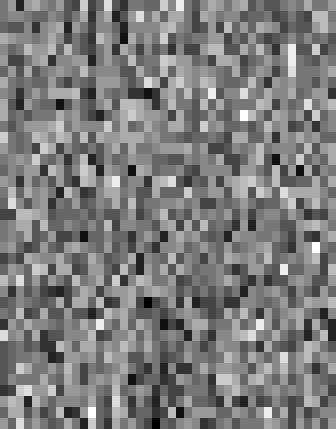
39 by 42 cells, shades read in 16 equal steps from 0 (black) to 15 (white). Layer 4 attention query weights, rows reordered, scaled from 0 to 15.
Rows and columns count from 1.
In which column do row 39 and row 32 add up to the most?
12
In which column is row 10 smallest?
8
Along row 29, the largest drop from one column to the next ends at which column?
4
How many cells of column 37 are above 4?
31
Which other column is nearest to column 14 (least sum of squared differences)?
26
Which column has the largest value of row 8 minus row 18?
19
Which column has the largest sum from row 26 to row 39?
3
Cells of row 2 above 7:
17
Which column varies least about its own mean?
25
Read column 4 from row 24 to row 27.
10 6 6 5
